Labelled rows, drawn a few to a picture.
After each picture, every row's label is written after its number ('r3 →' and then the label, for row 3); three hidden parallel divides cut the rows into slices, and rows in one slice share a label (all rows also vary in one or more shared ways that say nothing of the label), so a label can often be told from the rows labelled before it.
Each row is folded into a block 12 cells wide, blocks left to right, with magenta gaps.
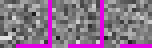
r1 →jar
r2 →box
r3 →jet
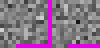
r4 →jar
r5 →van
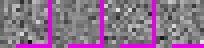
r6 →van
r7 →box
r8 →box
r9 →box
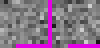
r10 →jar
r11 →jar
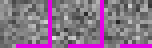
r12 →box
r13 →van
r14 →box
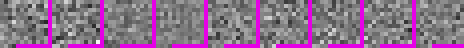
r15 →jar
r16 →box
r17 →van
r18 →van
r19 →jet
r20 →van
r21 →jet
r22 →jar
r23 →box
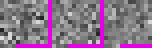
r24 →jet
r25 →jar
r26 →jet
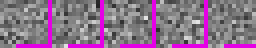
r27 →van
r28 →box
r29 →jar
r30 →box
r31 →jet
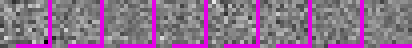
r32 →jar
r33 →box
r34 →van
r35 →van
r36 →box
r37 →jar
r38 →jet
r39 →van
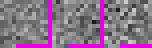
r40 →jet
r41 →jar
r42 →van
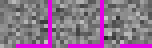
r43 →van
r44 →box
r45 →jet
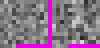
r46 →box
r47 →box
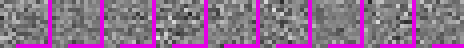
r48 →jar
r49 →van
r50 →jet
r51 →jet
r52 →van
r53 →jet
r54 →jet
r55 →jar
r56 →box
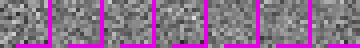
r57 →van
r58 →van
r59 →box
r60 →van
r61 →jet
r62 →box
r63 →van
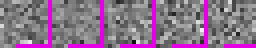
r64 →jet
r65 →van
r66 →van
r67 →box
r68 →jar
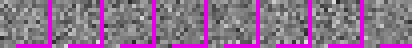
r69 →box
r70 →box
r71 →jar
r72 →jet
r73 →box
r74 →van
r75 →van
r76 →van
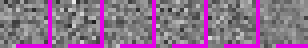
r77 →jar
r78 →jar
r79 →van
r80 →jet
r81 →jar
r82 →van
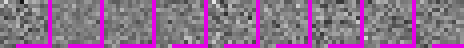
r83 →box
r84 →van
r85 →van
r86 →jet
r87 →box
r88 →van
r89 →van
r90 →jar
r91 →box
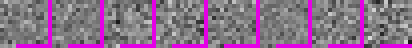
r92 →box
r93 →jar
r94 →box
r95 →jar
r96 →jet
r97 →jet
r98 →jet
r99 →jar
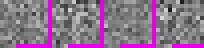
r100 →jet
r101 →van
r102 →jet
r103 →jar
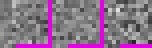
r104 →van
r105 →jet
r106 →jar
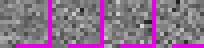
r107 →van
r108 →jet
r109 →jar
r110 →jet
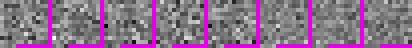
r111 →jet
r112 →jar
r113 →jar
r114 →box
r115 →jar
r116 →box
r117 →box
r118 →jar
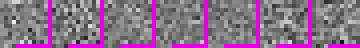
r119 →jet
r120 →van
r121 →box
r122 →box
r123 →jet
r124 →box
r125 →van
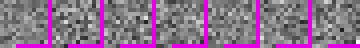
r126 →box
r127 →jar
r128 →jar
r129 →jet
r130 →van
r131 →jar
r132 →box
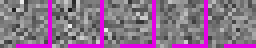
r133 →jar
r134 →box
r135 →jar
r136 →jet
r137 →box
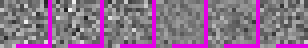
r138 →box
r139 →jar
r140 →jar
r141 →jet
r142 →van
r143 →jet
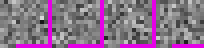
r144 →jar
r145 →van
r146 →box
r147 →jar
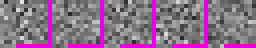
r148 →jar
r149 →jet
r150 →box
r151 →jet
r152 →box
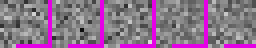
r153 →jar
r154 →box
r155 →box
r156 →van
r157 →jet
